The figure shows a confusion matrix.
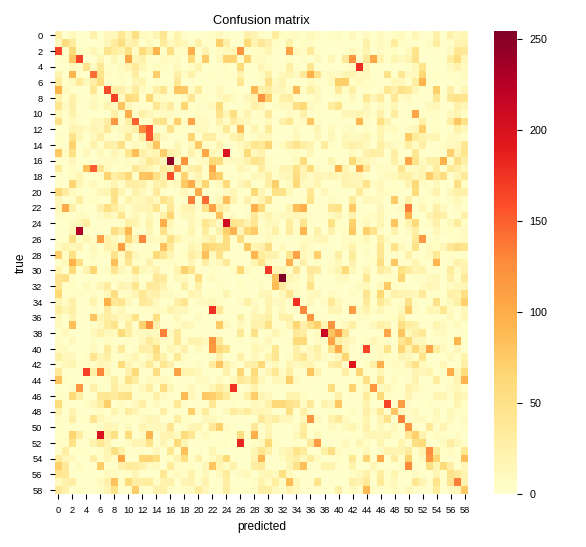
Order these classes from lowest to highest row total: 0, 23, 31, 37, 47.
0, 23, 31, 47, 37
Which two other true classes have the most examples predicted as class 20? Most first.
14, 31
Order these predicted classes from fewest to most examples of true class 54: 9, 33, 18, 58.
33, 18, 58, 9
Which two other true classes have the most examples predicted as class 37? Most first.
52, 28
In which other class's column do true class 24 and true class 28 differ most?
34
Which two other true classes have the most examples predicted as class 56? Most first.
43, 15
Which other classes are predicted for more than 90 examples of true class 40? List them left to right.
22, 44, 53
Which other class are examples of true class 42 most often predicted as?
46
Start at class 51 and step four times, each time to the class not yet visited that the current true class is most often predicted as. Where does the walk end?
12
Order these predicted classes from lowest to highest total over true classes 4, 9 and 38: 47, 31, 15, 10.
31, 10, 47, 15
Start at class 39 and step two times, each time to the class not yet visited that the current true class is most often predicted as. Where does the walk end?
50
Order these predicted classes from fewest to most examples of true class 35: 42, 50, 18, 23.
18, 23, 50, 42
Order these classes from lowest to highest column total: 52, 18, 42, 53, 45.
45, 53, 52, 18, 42
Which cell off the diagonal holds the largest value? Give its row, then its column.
31, 32
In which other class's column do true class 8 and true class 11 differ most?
29
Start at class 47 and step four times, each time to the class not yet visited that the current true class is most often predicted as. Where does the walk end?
2
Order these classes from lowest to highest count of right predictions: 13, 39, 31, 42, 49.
31, 39, 49, 13, 42
